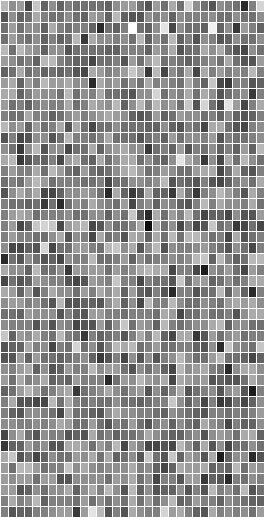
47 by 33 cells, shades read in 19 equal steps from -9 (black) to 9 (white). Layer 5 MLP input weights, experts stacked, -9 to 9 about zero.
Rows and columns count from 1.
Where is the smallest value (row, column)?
21, 19
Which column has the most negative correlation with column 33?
27
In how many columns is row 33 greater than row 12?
12
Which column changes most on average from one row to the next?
26
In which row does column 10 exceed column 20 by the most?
41
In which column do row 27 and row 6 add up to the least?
32
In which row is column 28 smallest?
42
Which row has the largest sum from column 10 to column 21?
25
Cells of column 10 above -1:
24
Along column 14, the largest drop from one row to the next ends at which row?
35
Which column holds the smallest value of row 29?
23
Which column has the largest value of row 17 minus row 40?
5
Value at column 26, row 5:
3
